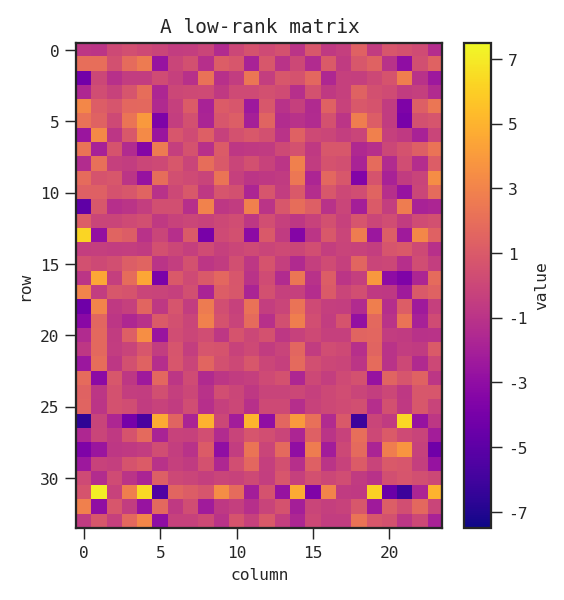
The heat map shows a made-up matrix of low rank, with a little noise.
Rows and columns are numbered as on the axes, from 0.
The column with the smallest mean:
5
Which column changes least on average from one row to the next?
17
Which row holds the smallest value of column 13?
31
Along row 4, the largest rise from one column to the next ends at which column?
22
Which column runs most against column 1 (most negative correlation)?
20
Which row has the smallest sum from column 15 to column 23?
16
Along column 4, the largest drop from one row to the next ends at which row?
32
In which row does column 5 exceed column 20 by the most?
26
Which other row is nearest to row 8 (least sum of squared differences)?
21
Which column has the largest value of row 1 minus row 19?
0
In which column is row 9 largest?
23
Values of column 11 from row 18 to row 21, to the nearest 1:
2 2 0 0
